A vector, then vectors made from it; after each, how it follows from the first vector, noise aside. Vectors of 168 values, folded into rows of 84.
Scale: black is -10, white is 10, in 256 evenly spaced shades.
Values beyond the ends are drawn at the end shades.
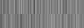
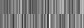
reversed, negated, scaled up.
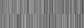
reversed.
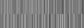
reversed.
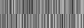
reversed, negated, scaled up.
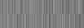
reversed, shrunk.
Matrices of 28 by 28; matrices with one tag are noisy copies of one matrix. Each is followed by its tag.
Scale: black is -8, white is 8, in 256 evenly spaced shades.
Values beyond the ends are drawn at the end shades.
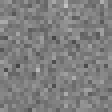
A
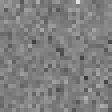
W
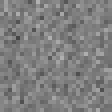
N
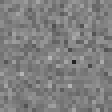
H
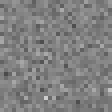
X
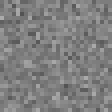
N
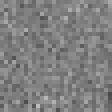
W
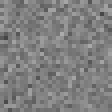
A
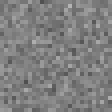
H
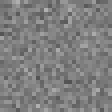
X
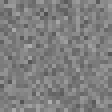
W
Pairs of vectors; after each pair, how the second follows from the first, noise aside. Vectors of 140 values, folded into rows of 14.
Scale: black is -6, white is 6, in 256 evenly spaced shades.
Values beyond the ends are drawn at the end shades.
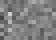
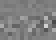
reversed, partly zeroed.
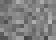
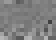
negated, partly zeroed.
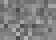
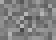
wrapped around.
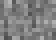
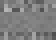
wrapped around, negated, partly zeroed.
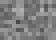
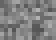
reversed, negated.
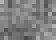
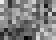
scaled up.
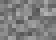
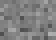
wrapped around, negated, partly zeroed.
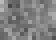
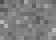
reversed, partly zeroed.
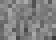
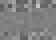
wrapped around, negated, partly zeroed.
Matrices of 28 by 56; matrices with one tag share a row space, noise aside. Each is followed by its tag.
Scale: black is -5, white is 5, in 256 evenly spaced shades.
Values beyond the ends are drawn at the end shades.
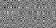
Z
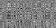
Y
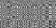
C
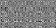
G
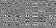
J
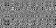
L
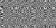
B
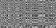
J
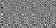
B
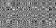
C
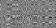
C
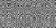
Y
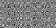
Y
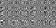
B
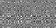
Y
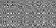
Z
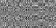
J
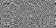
L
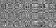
J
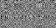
G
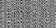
Y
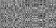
J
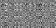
G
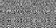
Y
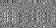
Z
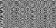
B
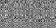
G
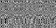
G
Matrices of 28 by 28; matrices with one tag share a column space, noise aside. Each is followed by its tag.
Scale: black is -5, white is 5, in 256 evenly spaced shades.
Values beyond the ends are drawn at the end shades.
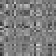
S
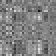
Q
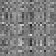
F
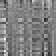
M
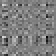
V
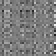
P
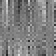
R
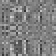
Q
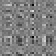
V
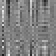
R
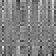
R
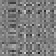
P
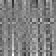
M
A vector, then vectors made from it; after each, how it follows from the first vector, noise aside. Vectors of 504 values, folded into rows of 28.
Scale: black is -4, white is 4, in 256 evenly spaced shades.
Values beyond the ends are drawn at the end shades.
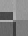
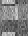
wrapped around, negated.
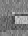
reversed, negated, partly zeroed.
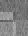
negated, shrunk.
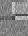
reversed, negated, partly zeroed.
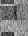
wrapped around.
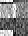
wrapped around, negated, scaled up.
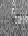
reversed, negated, partly zeroed.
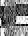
wrapped around, negated, scaled up.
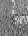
reversed, negated, partly zeroed.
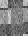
wrapped around, negated.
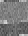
wrapped around, negated, partly zeroed.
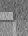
negated, shrunk.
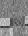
wrapped around, negated, partly zeroed.
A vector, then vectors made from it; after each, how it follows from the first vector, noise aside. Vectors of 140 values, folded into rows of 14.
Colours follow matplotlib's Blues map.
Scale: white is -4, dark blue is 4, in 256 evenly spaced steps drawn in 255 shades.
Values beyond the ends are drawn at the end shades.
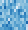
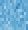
negated, shrunk.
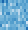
negated, partly zeroed.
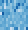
negated, partly zeroed.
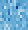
negated, partly zeroed.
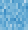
wrapped around, shrunk.
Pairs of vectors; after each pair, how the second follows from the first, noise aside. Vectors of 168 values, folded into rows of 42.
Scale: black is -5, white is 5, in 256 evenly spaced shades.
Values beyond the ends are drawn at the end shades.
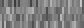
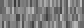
copied.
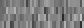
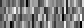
scaled up.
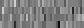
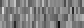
copied.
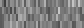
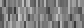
copied.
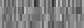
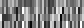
reversed, scaled up.
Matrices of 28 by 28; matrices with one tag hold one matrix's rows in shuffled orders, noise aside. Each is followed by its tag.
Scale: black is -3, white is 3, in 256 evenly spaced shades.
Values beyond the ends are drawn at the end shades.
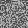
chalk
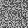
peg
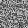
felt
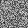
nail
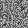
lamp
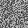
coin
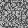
peg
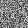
nail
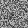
nail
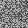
peg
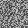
coin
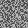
coin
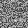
felt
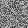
nail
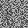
coin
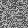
felt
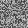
chalk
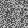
coin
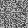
chalk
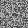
chalk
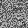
felt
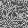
felt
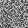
coin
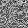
felt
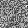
nail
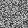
peg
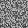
chalk
